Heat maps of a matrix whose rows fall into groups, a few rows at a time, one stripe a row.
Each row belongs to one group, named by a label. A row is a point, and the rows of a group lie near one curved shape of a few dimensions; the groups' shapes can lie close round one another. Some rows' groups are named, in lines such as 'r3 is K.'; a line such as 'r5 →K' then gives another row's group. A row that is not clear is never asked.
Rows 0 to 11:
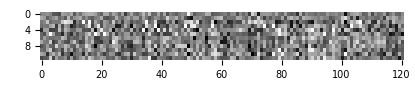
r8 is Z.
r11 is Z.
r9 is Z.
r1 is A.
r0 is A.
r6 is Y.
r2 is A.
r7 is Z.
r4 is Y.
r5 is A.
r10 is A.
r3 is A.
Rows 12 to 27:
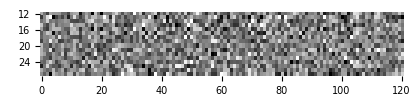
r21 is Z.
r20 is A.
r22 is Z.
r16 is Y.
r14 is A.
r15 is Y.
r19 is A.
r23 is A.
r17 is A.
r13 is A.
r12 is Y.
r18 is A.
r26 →Z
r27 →Z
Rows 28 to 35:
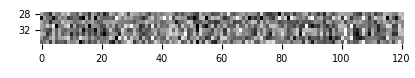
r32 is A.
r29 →Y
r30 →A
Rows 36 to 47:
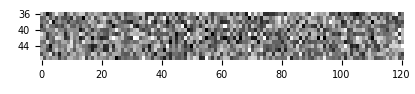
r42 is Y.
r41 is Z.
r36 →Z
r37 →A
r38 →Z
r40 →Y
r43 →A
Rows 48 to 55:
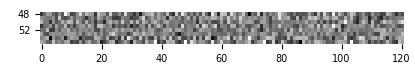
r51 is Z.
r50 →A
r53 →Y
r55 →A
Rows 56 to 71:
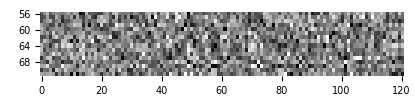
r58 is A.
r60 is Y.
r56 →Z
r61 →Z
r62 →Z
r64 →A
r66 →Y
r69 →A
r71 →A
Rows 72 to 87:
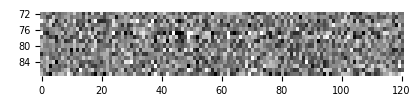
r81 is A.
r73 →A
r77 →Y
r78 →Y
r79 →Z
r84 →Z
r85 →Z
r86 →Y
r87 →A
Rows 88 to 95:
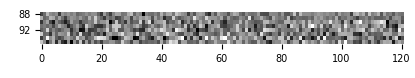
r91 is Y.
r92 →Z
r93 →A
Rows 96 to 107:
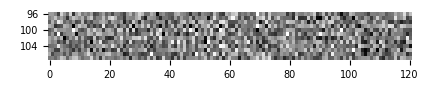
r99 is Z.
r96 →Z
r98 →A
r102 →Z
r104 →A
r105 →A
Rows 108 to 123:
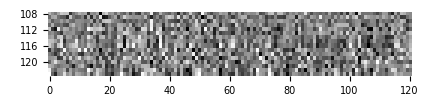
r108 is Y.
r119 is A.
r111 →Y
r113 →Y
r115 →Z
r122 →Y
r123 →Y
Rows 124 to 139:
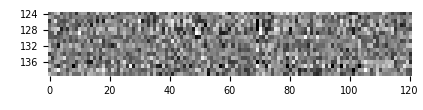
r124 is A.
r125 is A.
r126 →Y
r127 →A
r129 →A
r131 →A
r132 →A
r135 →Y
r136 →Z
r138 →A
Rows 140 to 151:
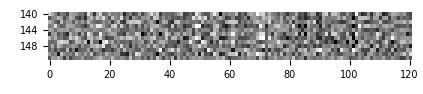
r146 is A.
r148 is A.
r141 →A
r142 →Z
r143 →A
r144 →Y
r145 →Y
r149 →Y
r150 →Z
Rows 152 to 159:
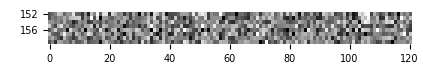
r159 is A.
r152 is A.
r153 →A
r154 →Z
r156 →Y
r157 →Z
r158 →Z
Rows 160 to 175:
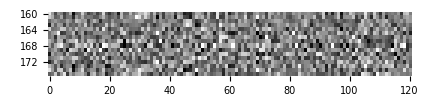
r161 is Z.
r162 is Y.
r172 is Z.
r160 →Z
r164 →Y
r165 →Z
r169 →Y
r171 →A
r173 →Z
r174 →Z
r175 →Y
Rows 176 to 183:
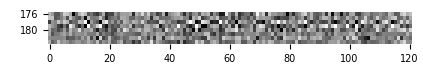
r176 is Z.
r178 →Y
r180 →A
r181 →Y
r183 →Y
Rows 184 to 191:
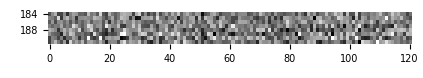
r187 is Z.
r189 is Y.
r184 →Y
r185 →Z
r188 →A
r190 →Y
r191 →Y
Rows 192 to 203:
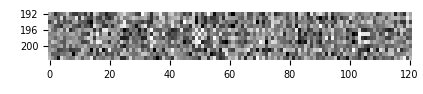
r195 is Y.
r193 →Z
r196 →Y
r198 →Y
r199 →A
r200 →Y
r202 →Z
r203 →Z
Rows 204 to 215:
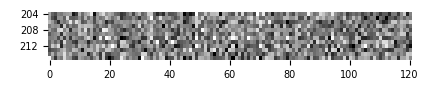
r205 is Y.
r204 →Z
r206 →A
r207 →A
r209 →A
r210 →Y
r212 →A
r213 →Z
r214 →Y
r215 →Y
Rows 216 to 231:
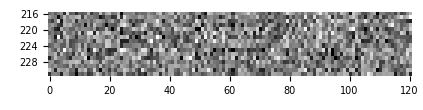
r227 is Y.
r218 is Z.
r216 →Y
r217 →A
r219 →Y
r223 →Y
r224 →Y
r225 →Y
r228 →A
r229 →Y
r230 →Y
